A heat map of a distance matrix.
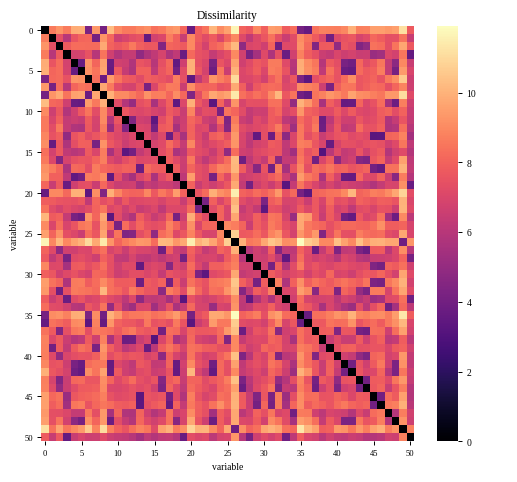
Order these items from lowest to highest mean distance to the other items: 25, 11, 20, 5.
11, 5, 25, 20
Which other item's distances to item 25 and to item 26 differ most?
49
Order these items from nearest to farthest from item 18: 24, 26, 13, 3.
3, 13, 24, 26
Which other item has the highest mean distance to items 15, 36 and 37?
26
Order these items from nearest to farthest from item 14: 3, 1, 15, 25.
1, 3, 15, 25
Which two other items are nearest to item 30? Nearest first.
22, 21
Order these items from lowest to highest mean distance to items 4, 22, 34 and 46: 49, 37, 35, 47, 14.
47, 14, 37, 35, 49
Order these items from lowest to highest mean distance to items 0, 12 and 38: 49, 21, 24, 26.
21, 24, 49, 26
